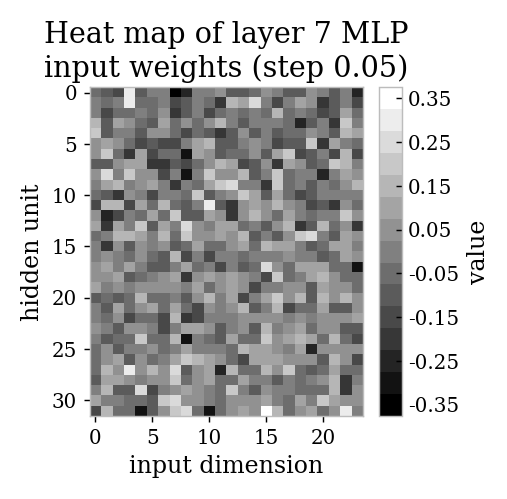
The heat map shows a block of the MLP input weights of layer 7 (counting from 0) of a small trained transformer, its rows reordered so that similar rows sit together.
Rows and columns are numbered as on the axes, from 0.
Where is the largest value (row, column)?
31, 15
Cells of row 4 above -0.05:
11
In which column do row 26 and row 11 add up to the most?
10
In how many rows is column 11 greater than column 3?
16
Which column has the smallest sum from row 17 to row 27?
23
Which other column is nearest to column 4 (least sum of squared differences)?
17
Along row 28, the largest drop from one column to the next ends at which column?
22
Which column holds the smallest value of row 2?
7
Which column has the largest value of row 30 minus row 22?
6
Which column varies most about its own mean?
8
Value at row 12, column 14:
0.15
